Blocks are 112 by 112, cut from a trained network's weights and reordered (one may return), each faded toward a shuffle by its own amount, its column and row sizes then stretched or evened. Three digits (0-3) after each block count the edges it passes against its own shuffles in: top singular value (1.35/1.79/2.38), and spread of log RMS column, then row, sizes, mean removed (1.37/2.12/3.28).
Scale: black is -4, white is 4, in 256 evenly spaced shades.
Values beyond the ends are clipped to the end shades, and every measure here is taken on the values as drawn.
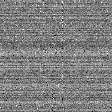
3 1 0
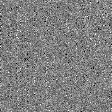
0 2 0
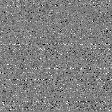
0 0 2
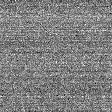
2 0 1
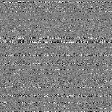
2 1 3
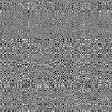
3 2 3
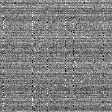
3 2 0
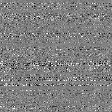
1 1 3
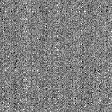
2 1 1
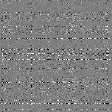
2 2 3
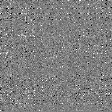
0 2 2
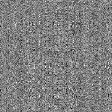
2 2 1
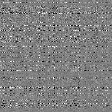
1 2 3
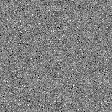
2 0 0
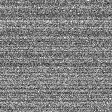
3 0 1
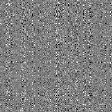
2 3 2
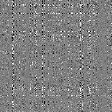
2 3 2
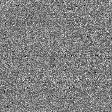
0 1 1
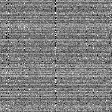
3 2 0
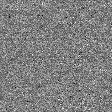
0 1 0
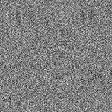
2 0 0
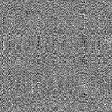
3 2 1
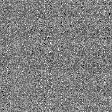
0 2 0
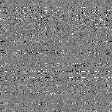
1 2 3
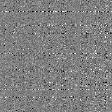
1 2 2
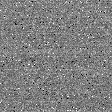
0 0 1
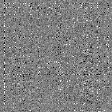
1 2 2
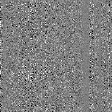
0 3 1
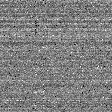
2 0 1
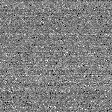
1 0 1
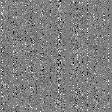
0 3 0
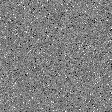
0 0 0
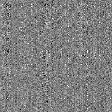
2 2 1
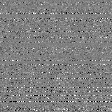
2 0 3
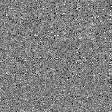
1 1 1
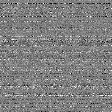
2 1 3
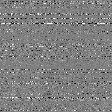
2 0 3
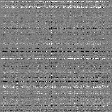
3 2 3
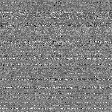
1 1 3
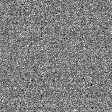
0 1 0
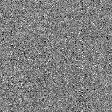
1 1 0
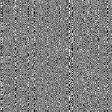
3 3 0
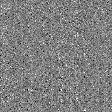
1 1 0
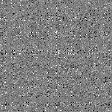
1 2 2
